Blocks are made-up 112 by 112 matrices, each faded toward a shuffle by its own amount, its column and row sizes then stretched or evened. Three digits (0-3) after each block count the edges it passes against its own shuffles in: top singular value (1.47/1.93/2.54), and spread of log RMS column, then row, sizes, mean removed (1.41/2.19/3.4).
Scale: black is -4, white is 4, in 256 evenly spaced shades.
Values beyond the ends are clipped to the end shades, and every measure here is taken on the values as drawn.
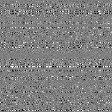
3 1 3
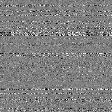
2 0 3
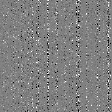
1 3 0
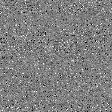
0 0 2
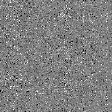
1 2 1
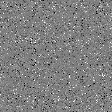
0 1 1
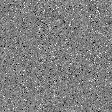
0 1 0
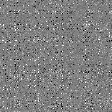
1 2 2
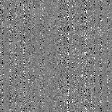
1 3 1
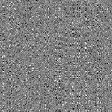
3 2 0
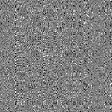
3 2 0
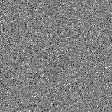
2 0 0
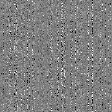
1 3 0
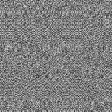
3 0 1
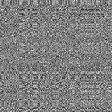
3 0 2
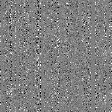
0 3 1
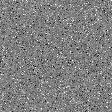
0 0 0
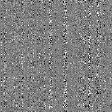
0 3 2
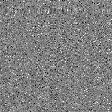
2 0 0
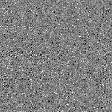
2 1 1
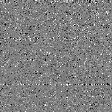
2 1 2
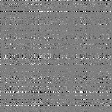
3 2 3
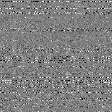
2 0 3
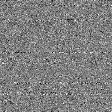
0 0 2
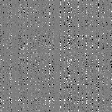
1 3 2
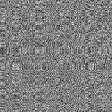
3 0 0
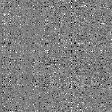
2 2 2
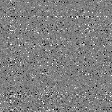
2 1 2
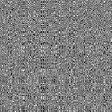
3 2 1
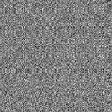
3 2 1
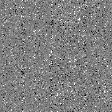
0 2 0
